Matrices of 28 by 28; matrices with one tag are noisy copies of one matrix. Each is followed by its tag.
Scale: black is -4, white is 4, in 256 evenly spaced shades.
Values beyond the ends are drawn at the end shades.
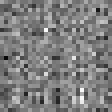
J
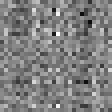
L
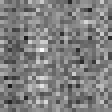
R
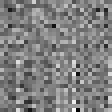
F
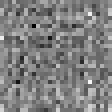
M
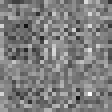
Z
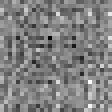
M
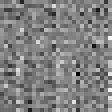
F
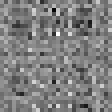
L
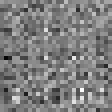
J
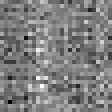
R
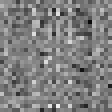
L
